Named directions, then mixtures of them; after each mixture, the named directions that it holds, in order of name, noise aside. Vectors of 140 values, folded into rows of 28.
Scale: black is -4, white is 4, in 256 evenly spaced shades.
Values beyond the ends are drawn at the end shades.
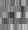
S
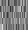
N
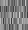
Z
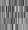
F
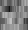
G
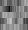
G.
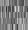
F.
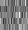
S, Z.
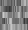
G, S.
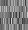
Z.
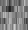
F, G.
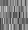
Z.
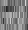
G, Z.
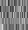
N, Z.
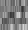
S.
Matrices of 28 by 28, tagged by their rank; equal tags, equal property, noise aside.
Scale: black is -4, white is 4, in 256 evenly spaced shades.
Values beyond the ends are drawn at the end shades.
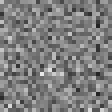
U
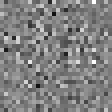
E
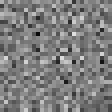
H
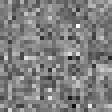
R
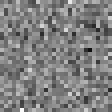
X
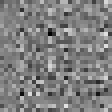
H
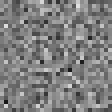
R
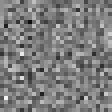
U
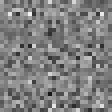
H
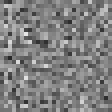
U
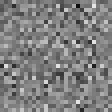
E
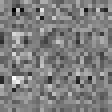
H
